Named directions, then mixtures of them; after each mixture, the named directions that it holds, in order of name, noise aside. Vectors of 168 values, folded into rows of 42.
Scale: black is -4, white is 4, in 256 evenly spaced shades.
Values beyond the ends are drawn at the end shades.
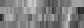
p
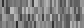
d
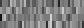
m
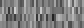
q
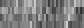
p, q.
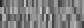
d, m, q.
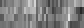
p, q.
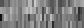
d, m, p.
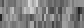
d, p.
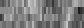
p.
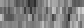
p.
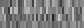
d, q.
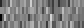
m, p.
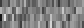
m.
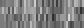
p, q.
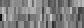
d, m, p.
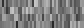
d.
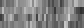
p, q.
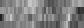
p.
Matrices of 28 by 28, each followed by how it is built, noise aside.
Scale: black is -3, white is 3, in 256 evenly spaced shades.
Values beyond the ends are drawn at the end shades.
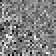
lower triangular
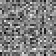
blocks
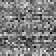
blocks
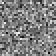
noise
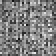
blocks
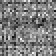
blocks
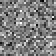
blocks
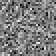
noise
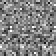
repeating columns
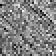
Toeplitz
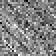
Toeplitz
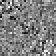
block diagonal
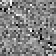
block diagonal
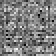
blocks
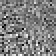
lower triangular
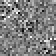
block diagonal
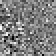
lower triangular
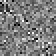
block diagonal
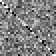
diagonal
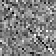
diagonal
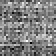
blocks
